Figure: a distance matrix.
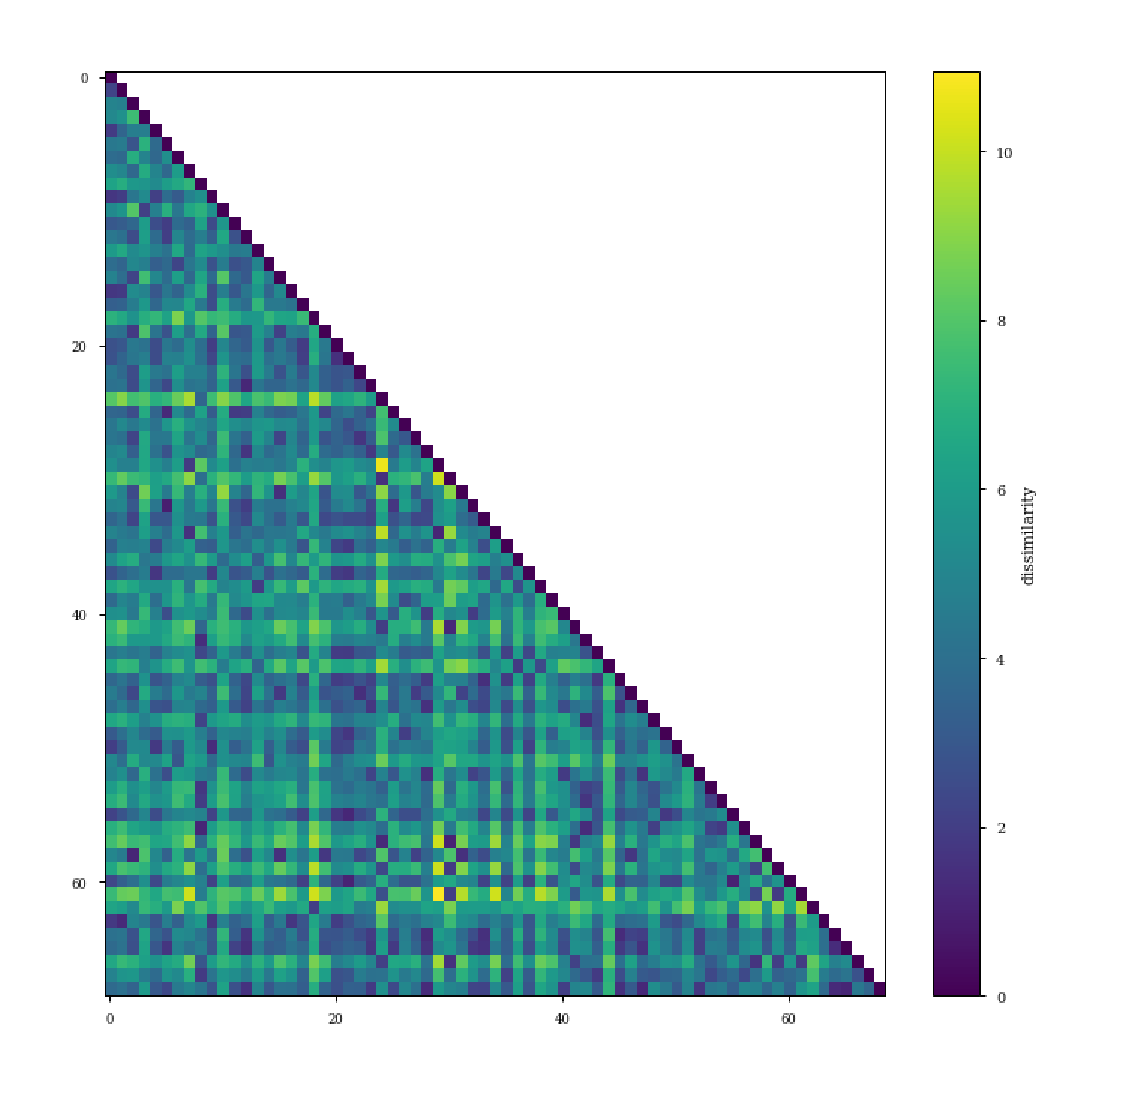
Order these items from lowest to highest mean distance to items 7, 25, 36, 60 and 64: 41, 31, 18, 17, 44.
17, 31, 44, 18, 41
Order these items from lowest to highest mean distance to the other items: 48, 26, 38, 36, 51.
26, 48, 51, 36, 38
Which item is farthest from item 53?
29
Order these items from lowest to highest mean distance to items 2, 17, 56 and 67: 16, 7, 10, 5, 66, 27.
27, 66, 5, 16, 7, 10
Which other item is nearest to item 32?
5
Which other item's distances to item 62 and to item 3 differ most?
10
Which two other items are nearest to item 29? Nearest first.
34, 7
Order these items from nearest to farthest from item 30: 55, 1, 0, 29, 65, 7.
65, 55, 0, 1, 7, 29
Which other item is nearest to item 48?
42
